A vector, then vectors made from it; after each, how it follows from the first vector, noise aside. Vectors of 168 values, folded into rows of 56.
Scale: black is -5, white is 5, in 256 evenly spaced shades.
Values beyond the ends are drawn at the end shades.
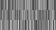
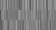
reversed, shrunk.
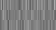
reversed, shrunk.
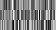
wrapped around, negated, scaled up.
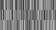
wrapped around, negated.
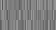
reversed, shrunk.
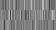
wrapped around, partly zeroed.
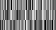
wrapped around, negated, scaled up.
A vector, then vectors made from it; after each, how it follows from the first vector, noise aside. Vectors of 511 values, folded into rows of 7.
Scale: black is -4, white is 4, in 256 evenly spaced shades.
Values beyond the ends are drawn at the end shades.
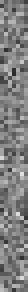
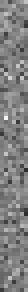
reversed, partly zeroed.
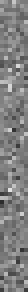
wrapped around, partly zeroed.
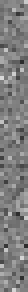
negated, partly zeroed.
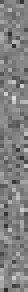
wrapped around, partly zeroed.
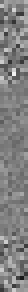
negated, partly zeroed.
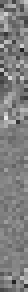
reversed, partly zeroed.
